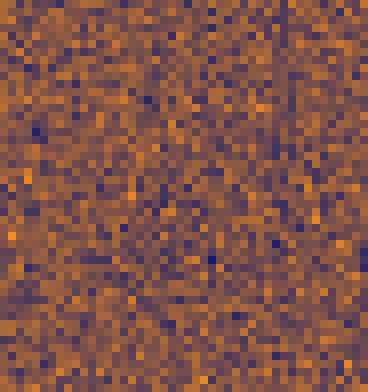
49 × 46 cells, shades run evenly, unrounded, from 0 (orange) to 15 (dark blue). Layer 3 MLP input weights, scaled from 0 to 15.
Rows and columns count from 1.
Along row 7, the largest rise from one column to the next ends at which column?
4
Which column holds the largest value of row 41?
22
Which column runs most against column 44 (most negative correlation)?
23
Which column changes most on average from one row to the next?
2
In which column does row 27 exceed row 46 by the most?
44
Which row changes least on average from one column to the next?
39
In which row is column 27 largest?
33
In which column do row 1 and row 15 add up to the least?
46
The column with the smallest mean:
40
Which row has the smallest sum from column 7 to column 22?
47
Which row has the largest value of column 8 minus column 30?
1
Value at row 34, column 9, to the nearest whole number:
6
